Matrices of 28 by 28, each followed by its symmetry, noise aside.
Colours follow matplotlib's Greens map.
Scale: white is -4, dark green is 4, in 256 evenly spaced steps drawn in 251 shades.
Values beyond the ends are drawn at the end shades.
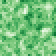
symmetric across the other diagonal.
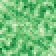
same after a half turn.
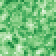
symmetric across the other diagonal.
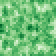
mirrored top to bottom.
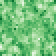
same after a half turn.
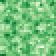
mirrored top to bottom.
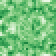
mirrored top to bottom.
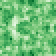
mirrored top to bottom.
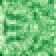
mirrored top to bottom.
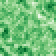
symmetric across the other diagonal.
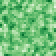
same after a half turn.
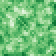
symmetric.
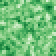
symmetric across the other diagonal.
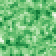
same after a half turn.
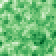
symmetric.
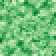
same after a half turn.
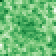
same after a half turn.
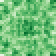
mirrored top to bottom.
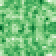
mirrored top to bottom.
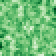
same after a half turn.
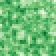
symmetric across the other diagonal.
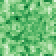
mirrored top to bottom.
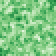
symmetric.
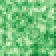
symmetric.
